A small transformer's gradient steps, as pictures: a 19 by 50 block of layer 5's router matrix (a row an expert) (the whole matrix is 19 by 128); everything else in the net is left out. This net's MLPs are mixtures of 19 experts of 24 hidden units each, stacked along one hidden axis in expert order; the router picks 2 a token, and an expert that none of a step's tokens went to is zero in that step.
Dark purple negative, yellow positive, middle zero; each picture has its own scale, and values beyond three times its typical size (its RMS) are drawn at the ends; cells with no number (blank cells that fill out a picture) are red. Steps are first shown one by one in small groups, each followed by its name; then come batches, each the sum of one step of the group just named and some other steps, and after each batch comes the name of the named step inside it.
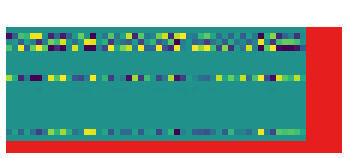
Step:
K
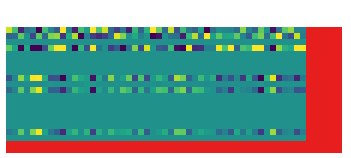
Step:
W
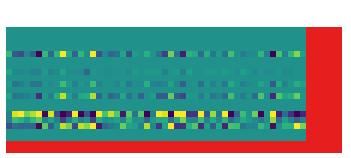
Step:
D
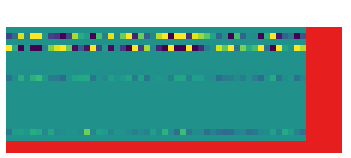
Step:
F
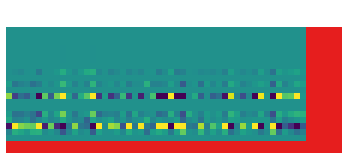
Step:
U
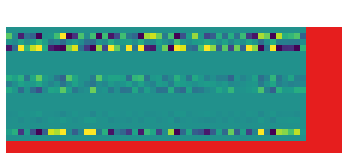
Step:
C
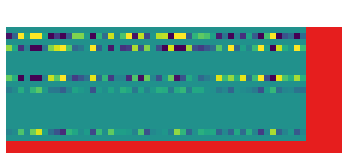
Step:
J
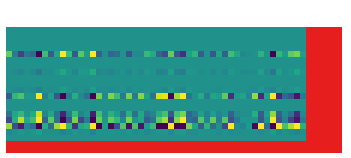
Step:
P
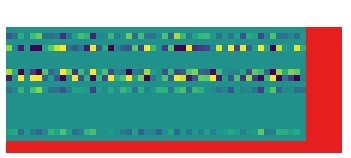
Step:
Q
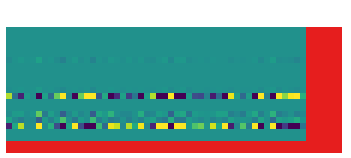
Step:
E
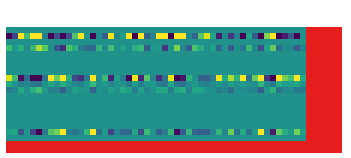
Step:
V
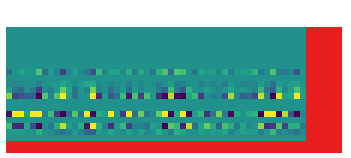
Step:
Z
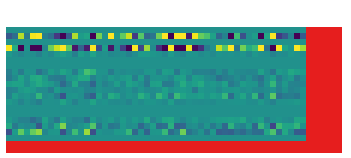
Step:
F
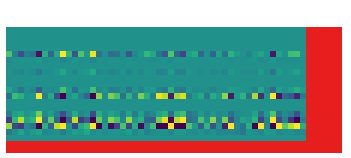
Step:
P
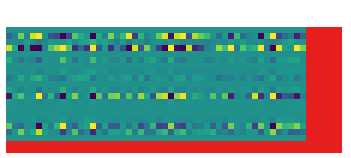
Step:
F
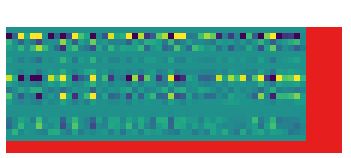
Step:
V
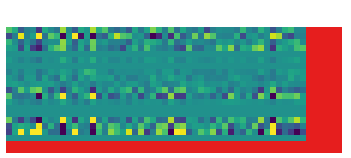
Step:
W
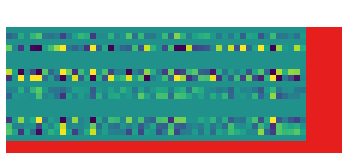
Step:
Q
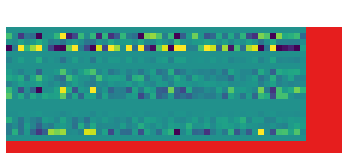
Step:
C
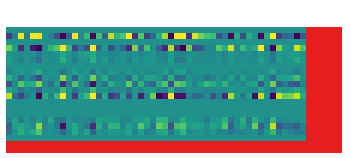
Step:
F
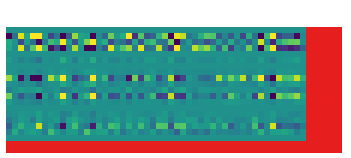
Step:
K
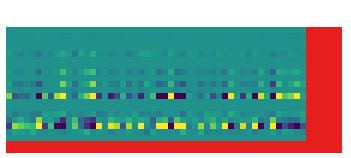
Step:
U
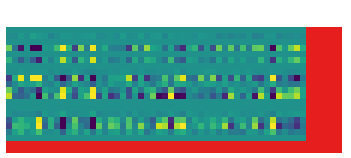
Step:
U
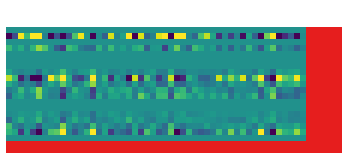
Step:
V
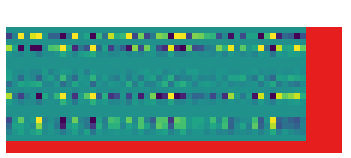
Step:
F
